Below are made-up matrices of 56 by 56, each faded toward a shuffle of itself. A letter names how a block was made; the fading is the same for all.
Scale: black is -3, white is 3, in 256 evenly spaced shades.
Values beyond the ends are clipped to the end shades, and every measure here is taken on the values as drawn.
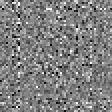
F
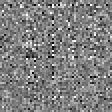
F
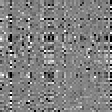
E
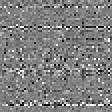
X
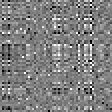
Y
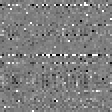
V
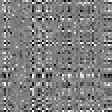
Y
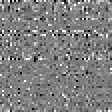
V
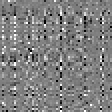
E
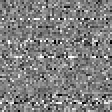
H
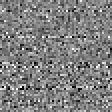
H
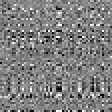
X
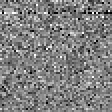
H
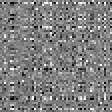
X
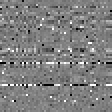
X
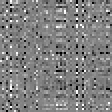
E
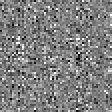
F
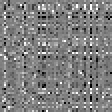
E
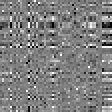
Y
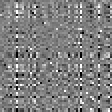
Y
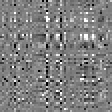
E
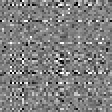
X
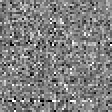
F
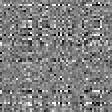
X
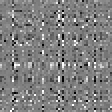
E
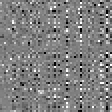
E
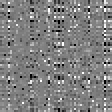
E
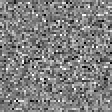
H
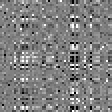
Y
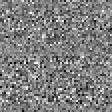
H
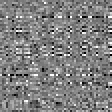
X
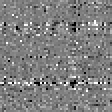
V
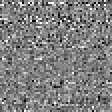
H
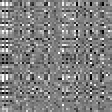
Y
